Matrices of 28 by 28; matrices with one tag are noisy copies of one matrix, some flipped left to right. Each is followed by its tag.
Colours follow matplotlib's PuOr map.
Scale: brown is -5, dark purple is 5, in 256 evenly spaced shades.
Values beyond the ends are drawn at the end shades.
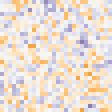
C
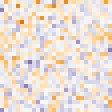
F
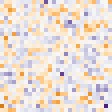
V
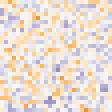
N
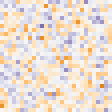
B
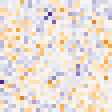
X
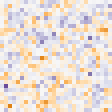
B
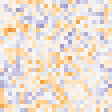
B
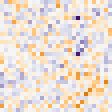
C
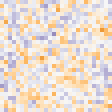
B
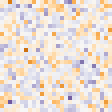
F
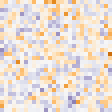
F
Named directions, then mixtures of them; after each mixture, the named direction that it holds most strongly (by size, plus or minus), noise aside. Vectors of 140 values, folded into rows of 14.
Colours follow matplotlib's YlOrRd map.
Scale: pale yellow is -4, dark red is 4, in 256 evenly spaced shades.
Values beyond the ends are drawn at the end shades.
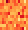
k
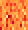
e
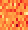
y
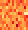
y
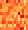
k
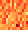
y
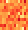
k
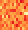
y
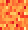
k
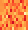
e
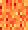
e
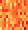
e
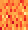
e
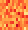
y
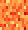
k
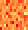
e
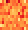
k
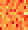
y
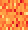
y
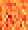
e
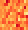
k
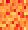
k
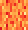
e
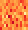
e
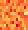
y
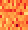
y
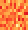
y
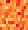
k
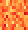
e
